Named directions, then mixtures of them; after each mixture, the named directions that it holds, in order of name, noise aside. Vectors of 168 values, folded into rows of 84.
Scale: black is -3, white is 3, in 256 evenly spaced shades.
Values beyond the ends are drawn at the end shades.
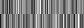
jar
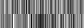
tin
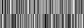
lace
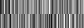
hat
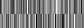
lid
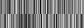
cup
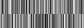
lace, tin.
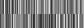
hat, jar, tin.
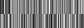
cup, hat.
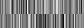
lace, lid, tin.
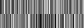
hat, lid, tin.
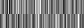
jar.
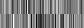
lid, tin.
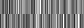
jar.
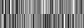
hat, lace.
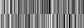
hat.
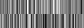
lace, lid, tin.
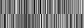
cup.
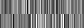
jar, lid, tin.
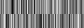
jar, lid, tin.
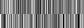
jar.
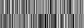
hat, lace, tin.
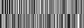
jar, lace.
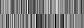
lid, tin.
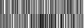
hat, tin.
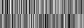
jar, lace, tin.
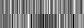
hat, lace, tin.
